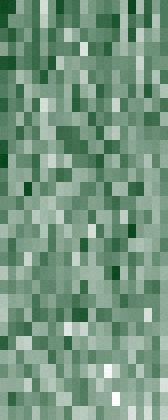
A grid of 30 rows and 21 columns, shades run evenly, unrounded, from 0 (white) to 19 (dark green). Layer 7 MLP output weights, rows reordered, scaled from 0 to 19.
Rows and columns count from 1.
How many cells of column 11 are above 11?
13
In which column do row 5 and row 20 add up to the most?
15
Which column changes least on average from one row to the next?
20
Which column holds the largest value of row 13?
8
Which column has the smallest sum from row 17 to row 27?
12
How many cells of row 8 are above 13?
8
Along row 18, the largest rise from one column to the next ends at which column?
11
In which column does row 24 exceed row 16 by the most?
16
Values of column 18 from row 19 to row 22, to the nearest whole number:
12 7 8 12
